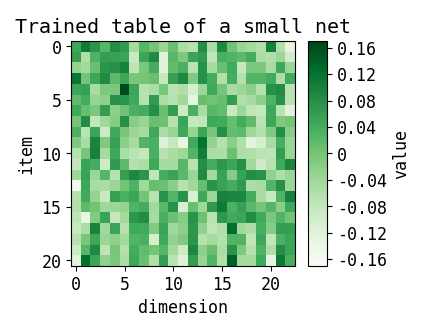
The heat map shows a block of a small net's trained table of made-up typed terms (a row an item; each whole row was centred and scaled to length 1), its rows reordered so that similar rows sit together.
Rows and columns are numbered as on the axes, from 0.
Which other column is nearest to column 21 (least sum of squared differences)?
16
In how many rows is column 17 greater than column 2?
8
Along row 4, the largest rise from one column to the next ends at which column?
5
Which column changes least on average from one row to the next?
6
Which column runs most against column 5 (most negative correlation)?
12
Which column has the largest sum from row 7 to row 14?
13
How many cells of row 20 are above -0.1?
20
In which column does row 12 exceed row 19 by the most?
18
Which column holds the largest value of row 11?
22
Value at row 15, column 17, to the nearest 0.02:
0.06
